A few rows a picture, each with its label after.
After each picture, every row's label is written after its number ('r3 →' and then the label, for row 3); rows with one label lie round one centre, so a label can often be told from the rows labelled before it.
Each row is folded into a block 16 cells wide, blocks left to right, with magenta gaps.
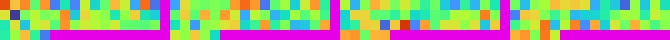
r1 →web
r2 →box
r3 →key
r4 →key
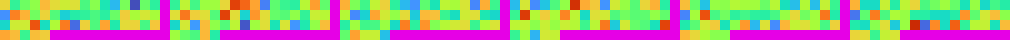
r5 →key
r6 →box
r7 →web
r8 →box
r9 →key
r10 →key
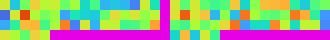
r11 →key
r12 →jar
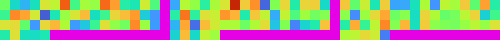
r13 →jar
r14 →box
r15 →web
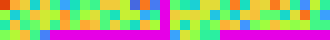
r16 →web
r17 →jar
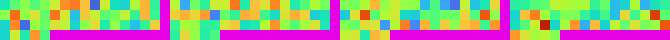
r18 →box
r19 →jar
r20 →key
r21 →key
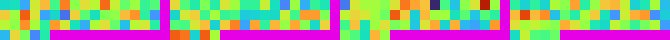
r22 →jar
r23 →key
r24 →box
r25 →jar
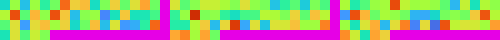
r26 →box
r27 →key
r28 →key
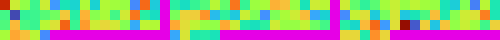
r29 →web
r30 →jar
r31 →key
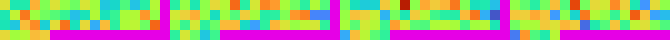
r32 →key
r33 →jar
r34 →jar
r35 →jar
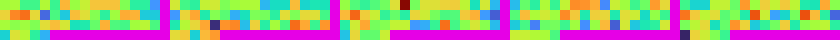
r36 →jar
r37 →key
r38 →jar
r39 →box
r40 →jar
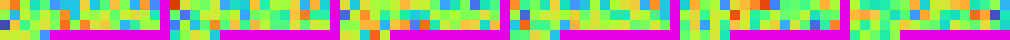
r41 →web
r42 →web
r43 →key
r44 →web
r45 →box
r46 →jar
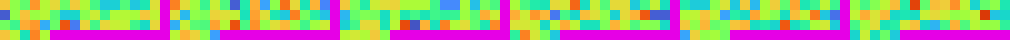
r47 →key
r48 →web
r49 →key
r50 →jar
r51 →jar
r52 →jar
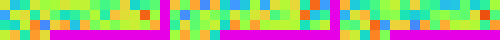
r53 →key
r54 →web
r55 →key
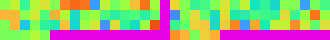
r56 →box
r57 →key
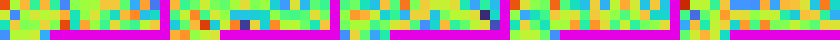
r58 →web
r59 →key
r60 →jar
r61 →web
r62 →web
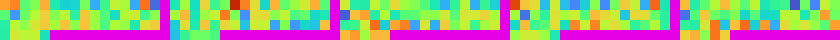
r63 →web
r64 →box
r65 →key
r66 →web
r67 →key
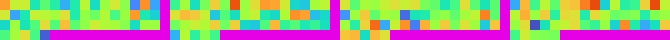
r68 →web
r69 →jar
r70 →key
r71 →box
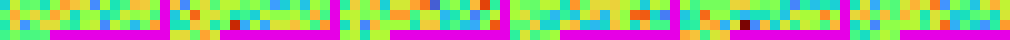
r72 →box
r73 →key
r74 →box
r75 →jar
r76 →key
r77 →box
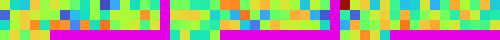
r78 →key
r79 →jar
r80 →web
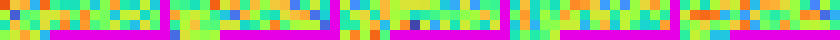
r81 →web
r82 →jar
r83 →key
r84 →box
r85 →jar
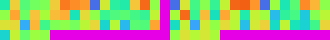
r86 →box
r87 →box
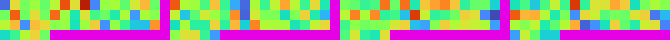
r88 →box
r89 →web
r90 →jar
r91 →jar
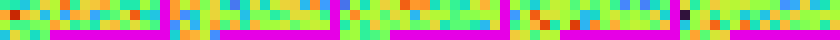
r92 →jar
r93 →web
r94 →box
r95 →key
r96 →key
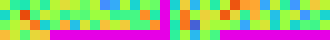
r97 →key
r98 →box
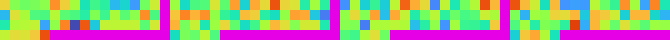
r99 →key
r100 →jar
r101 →box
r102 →web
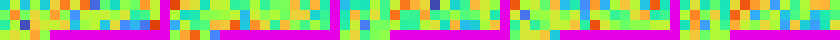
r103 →box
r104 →web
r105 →box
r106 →web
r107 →box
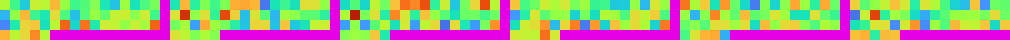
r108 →key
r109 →box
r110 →box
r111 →key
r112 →web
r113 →key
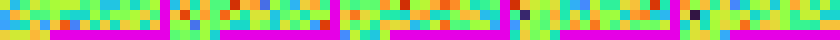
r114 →key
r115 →box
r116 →jar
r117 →web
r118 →web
